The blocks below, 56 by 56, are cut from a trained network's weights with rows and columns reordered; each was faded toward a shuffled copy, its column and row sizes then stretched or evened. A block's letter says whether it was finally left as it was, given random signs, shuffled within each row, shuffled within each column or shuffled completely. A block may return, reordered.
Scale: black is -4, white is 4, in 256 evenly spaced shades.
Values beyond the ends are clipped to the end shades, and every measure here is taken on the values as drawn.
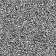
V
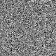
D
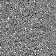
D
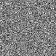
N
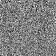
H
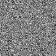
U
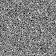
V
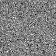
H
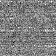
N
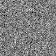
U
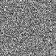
D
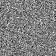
V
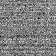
H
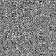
N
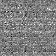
N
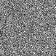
U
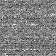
N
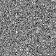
D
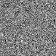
U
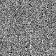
D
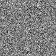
D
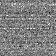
H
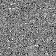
H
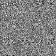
U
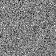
H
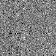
U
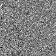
D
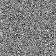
U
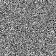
H
